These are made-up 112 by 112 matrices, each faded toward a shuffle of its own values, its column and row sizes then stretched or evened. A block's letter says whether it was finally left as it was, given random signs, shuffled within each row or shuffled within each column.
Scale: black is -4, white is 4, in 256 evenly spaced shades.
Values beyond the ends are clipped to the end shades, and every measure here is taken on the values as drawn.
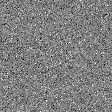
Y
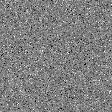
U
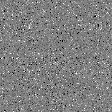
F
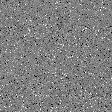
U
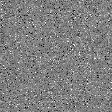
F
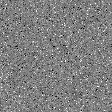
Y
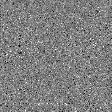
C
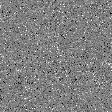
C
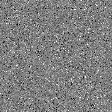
C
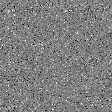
C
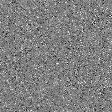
Y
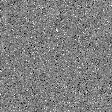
Y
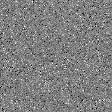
F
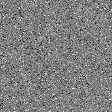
Y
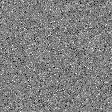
U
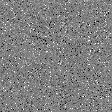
C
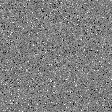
U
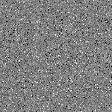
F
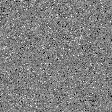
U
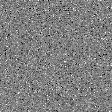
F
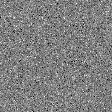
Y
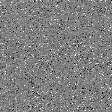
F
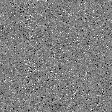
Y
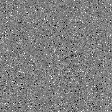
F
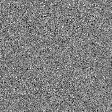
C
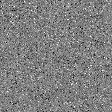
U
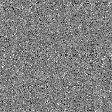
F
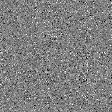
F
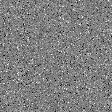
Y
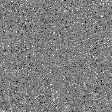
C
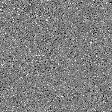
C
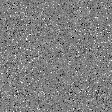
C
